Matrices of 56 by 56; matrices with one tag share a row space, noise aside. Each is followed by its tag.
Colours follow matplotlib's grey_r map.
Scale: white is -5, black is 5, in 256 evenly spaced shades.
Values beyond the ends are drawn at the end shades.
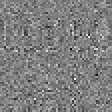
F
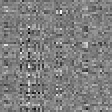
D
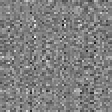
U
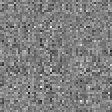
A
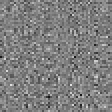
F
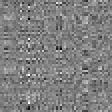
D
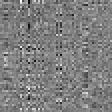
D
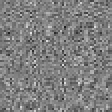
U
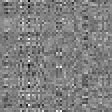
D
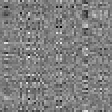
D
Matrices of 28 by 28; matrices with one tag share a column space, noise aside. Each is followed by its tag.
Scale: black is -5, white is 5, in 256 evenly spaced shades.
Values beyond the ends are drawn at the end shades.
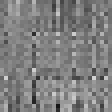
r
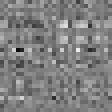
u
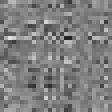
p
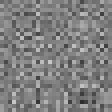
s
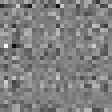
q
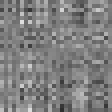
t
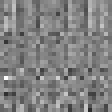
r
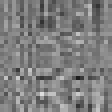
r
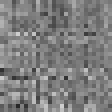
r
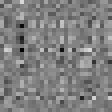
u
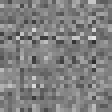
p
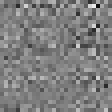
q
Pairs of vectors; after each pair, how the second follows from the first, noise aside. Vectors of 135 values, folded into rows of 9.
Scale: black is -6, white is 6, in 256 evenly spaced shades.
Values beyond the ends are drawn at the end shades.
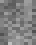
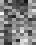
reversed, negated, scaled up.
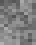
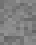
wrapped around, shrunk.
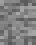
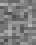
wrapped around, negated.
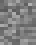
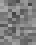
negated.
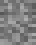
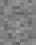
wrapped around, negated, shrunk.
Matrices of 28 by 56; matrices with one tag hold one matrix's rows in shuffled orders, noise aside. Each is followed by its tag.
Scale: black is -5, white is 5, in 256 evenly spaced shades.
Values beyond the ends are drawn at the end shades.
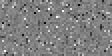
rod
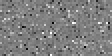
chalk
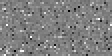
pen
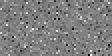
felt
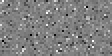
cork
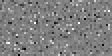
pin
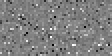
chalk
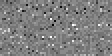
chalk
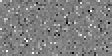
felt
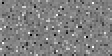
cork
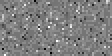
rod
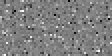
pen
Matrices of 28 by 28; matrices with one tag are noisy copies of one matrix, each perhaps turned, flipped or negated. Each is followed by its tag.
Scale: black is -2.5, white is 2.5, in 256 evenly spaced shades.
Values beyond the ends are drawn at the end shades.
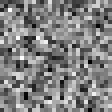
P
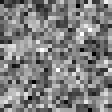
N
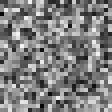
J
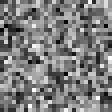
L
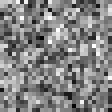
L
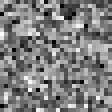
N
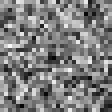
P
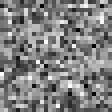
N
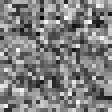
N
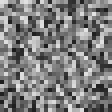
J
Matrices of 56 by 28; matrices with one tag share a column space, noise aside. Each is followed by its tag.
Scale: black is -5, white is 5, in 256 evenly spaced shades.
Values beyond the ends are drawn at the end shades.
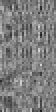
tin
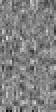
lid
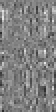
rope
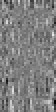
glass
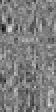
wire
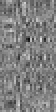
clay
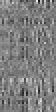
glass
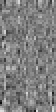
lid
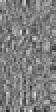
lid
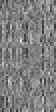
tin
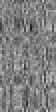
wire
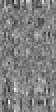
glass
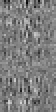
glass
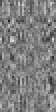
clay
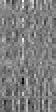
glass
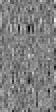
wire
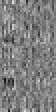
tin
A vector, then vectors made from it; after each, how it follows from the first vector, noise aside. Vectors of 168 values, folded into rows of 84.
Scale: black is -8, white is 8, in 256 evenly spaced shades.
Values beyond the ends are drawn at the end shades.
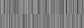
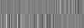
reversed, negated, partly zeroed.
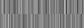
copied.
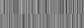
copied.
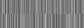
reversed, negated.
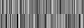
reversed, scaled up.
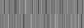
partly zeroed.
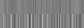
wrapped around, negated, partly zeroed.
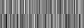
reversed, scaled up.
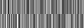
reversed, negated, scaled up.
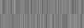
wrapped around, shrunk.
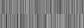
reversed.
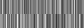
reversed, negated, scaled up.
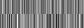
reversed, negated, scaled up.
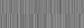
reversed, shrunk.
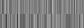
reversed.
